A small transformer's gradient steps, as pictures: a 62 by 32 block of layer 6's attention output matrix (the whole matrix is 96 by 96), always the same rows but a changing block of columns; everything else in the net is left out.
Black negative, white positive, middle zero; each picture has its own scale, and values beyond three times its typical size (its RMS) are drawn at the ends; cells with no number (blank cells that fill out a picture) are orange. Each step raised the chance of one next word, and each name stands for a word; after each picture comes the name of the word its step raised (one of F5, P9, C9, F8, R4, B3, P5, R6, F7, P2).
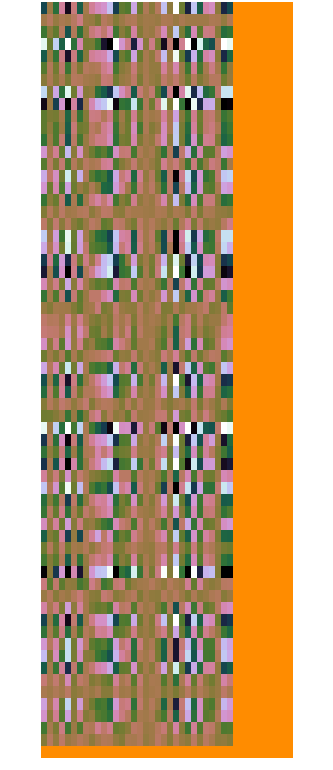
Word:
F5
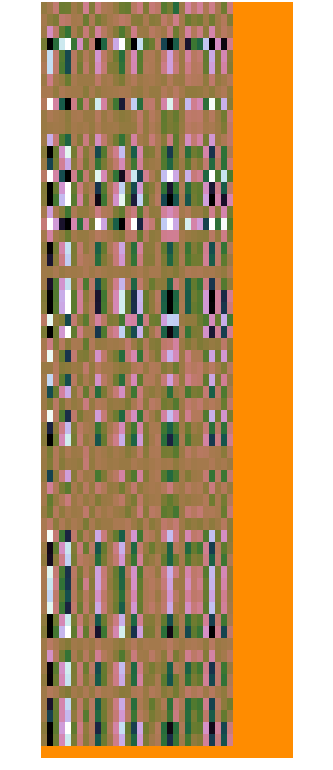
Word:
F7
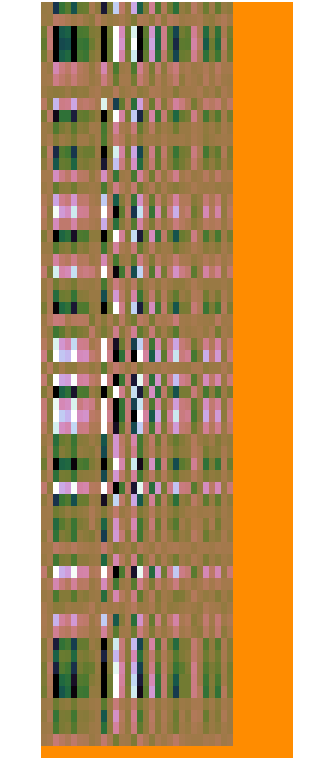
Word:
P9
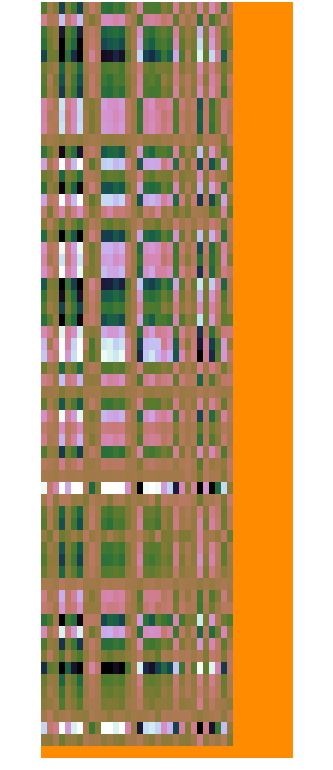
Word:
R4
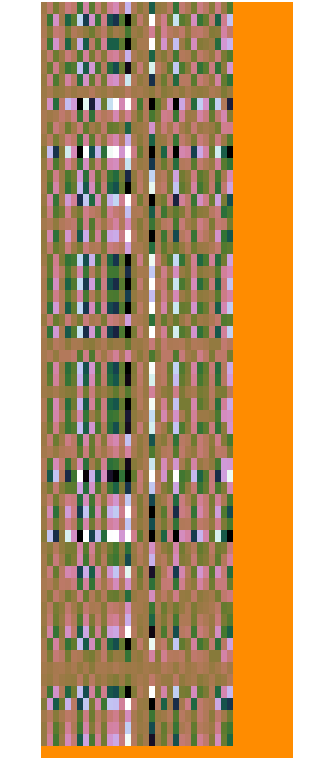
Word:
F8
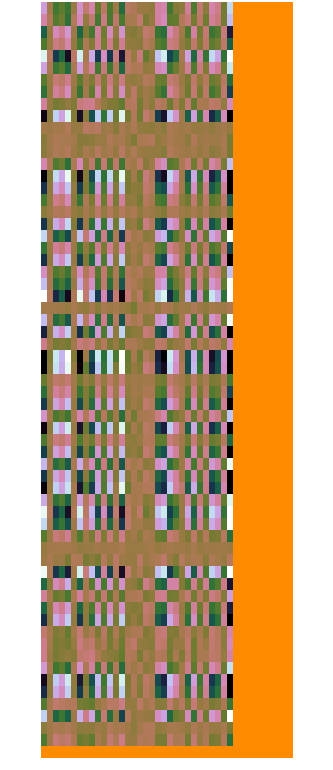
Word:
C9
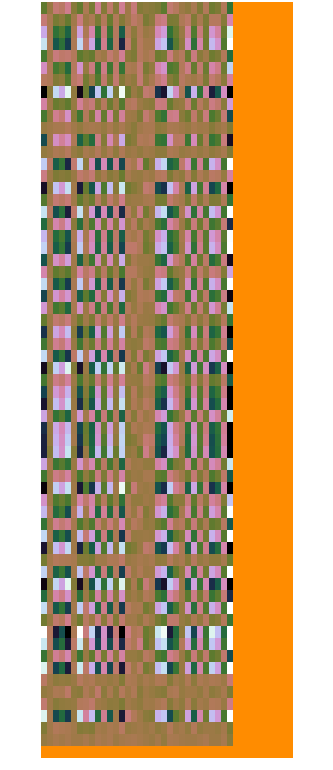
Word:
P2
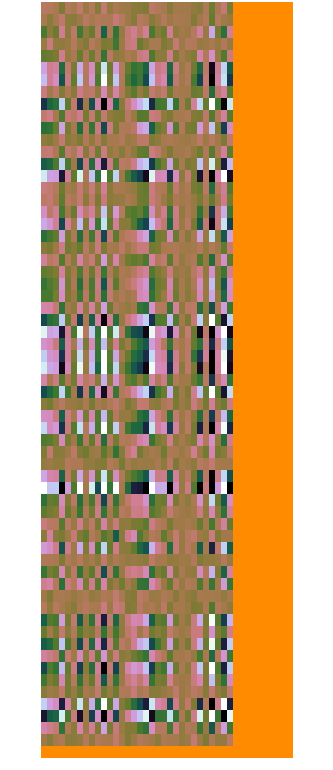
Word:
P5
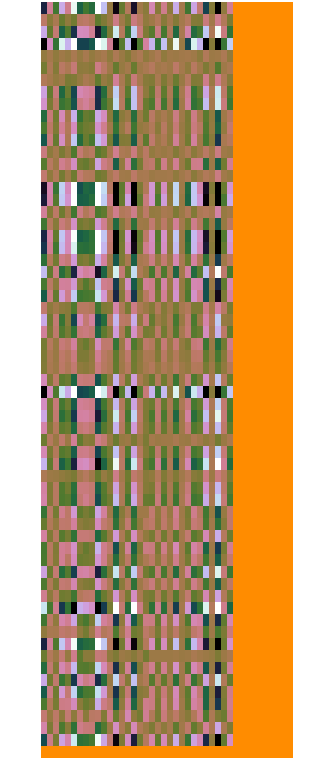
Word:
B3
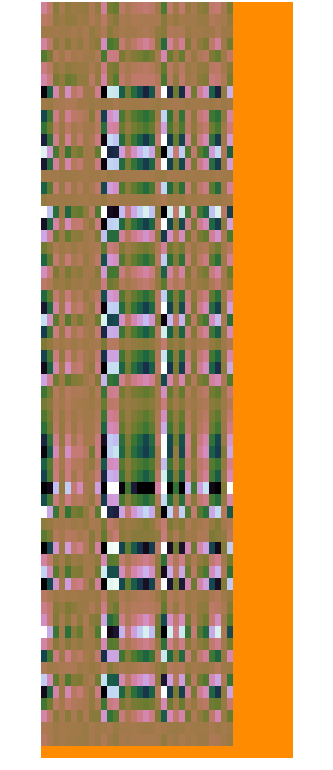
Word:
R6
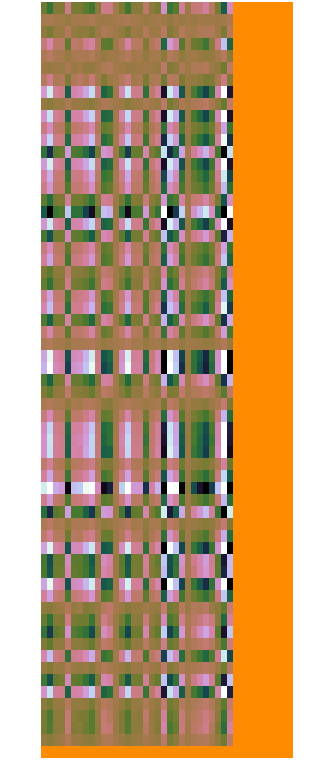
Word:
R6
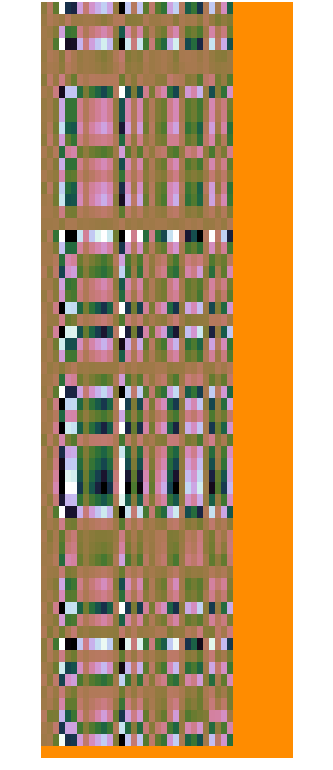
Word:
B3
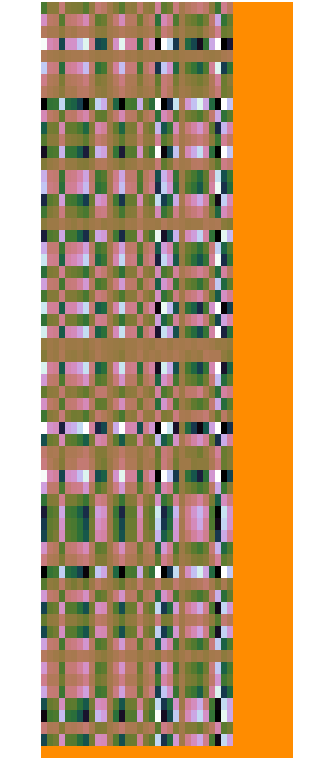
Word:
F8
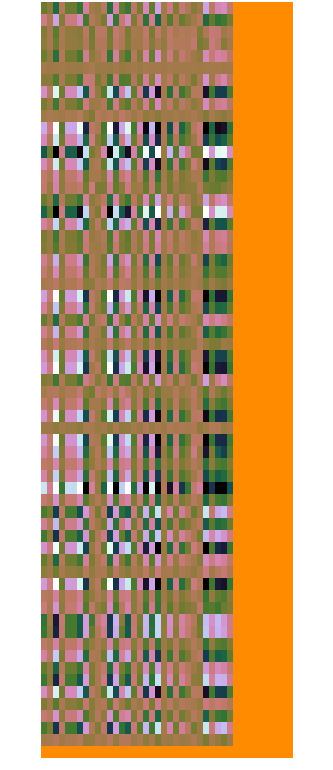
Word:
R6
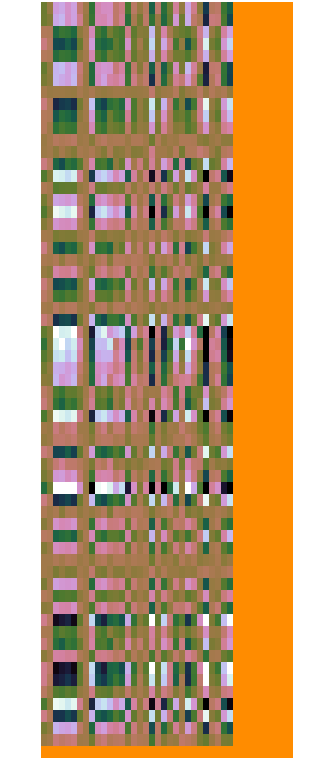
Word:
P5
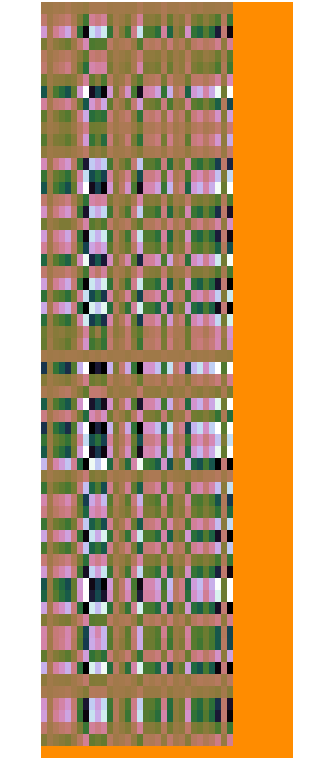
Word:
P2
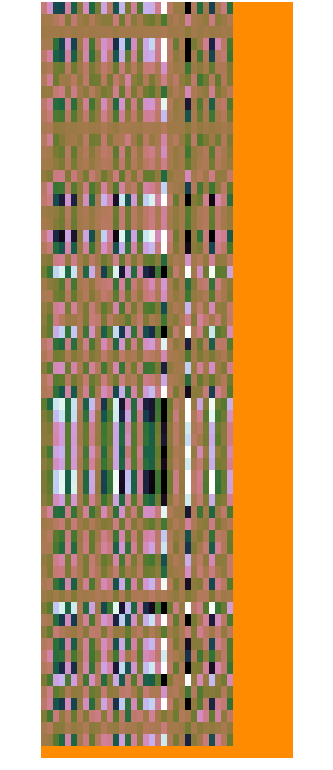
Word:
B3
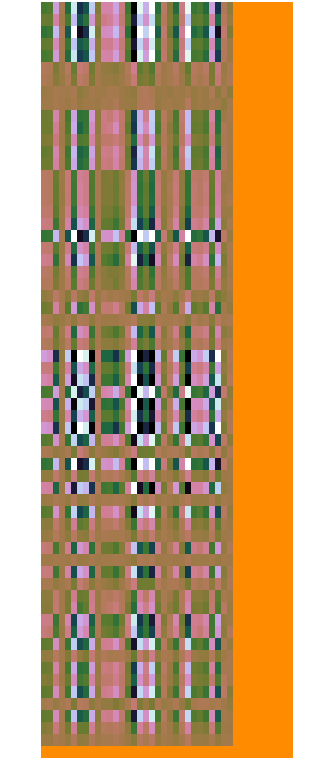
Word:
P9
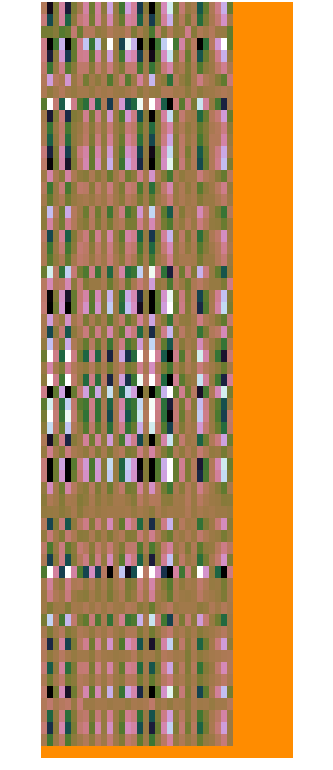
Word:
P9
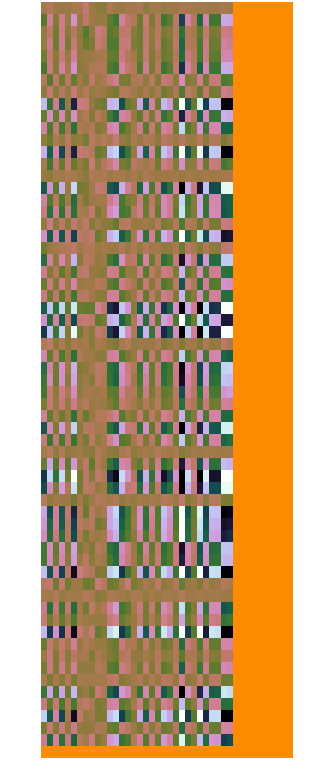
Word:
F8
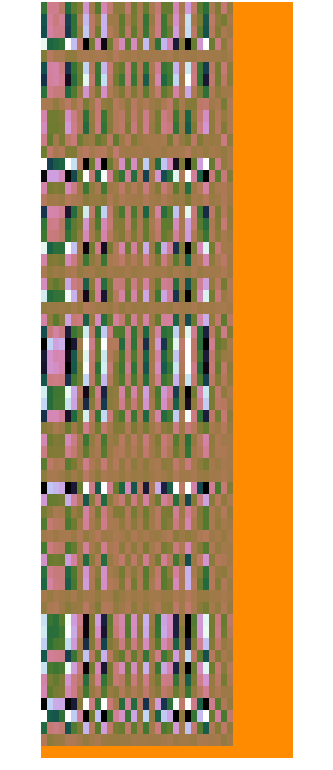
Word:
P5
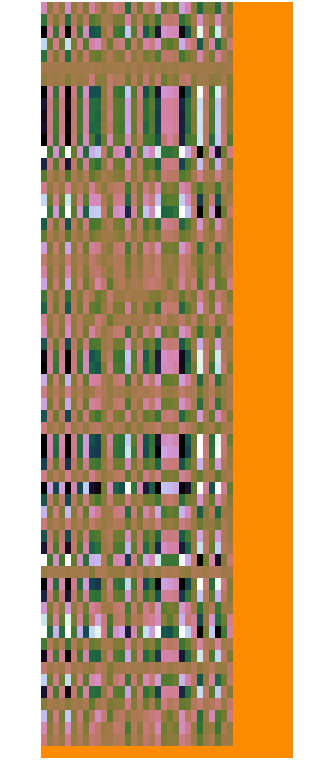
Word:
R6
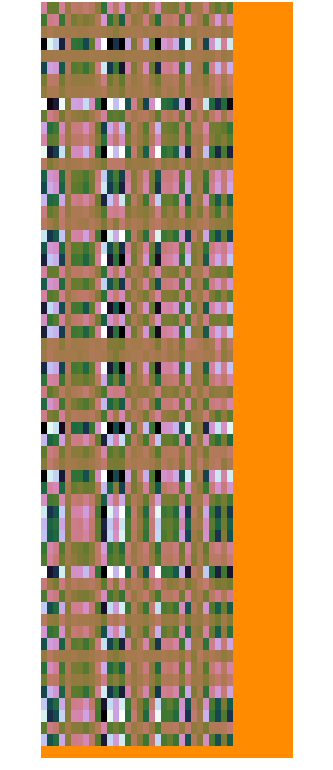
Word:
F8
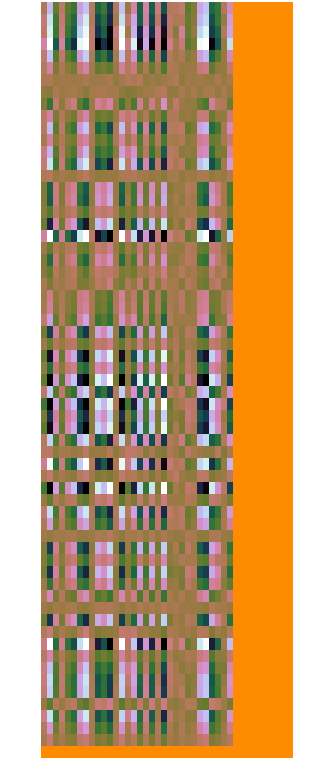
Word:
P9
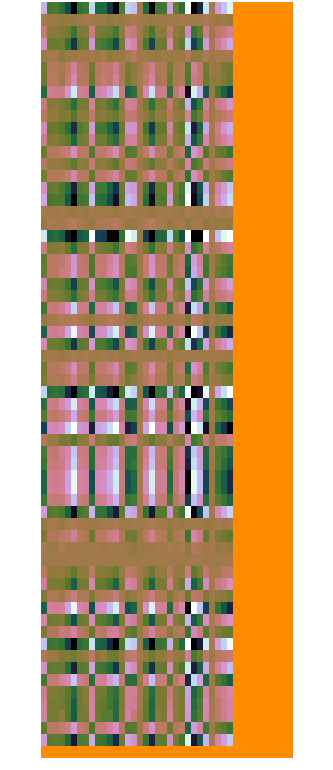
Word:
B3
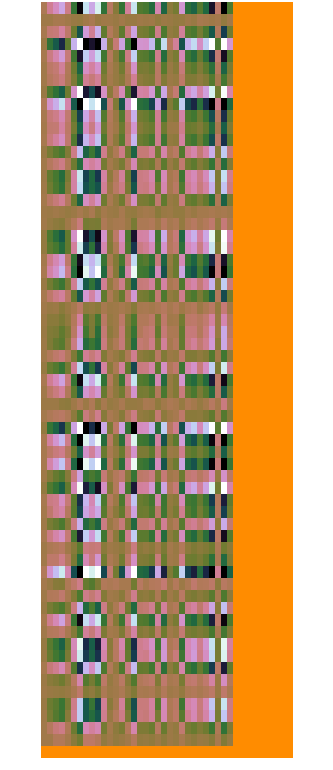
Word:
F5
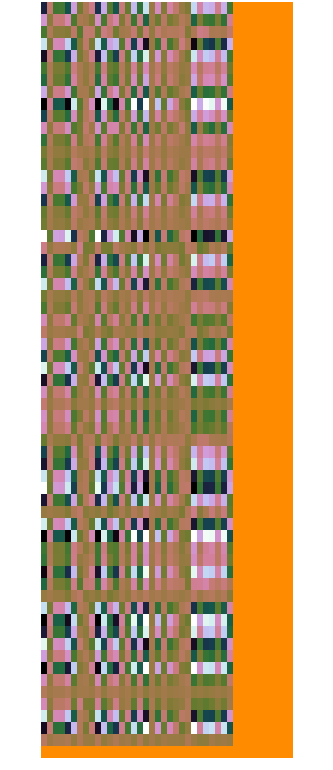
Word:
F5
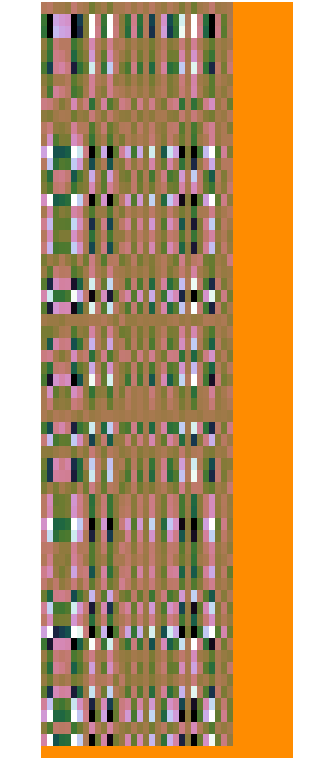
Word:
F8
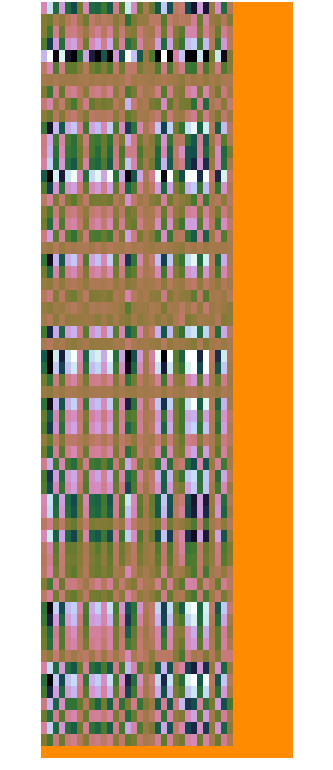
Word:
C9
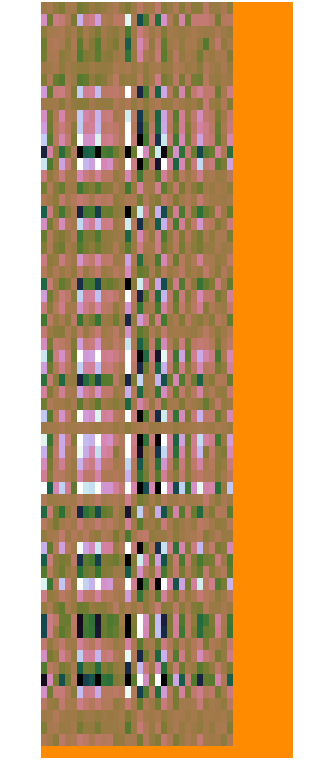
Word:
R6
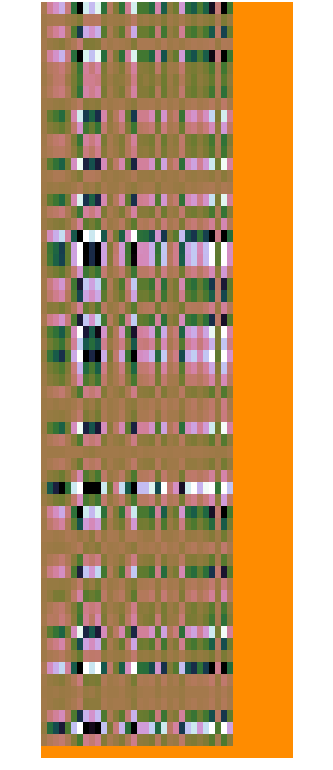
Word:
R4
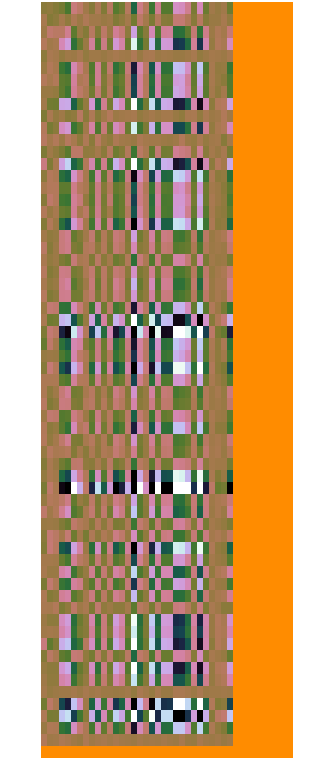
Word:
P5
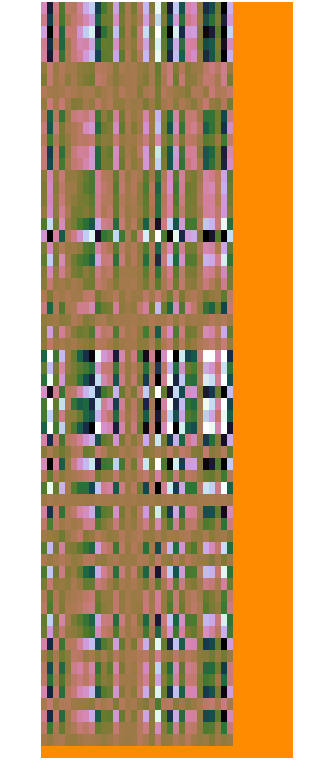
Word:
P9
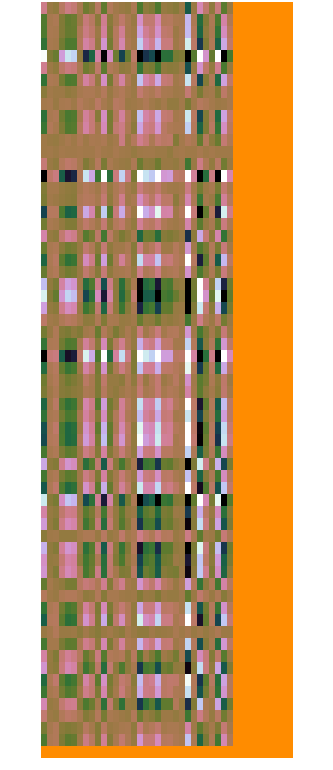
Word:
C9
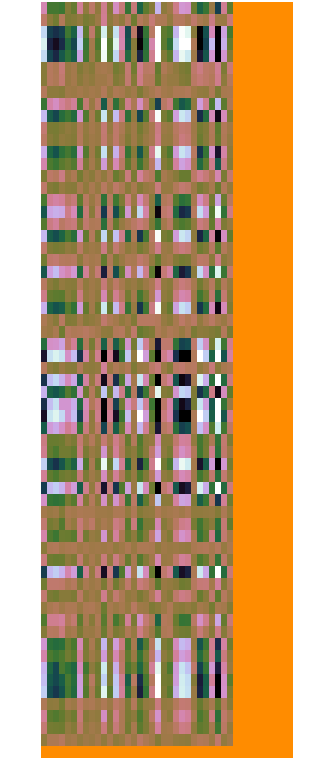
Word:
P9
